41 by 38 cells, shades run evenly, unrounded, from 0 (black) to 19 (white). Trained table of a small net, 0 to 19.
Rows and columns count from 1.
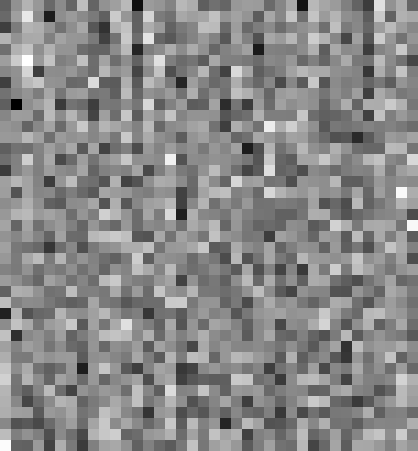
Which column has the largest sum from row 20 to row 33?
16
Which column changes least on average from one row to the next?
9
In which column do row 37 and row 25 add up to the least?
26
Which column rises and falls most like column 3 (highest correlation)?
15
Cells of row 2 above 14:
7
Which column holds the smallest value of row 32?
32
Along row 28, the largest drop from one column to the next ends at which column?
18
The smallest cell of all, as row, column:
10, 2
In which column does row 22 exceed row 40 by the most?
12
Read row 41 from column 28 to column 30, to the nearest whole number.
14 5 8
